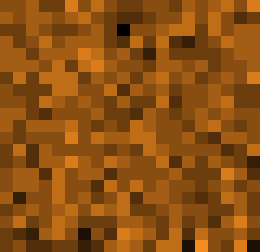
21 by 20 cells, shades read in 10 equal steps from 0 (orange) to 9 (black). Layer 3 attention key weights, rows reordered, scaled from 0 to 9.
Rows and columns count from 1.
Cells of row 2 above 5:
3
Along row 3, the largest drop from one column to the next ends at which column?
11
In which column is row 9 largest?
14
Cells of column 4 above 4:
5
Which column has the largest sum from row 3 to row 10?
10
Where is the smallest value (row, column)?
21, 16
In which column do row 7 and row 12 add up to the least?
6
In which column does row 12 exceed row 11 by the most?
17
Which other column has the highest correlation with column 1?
7
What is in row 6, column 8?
1
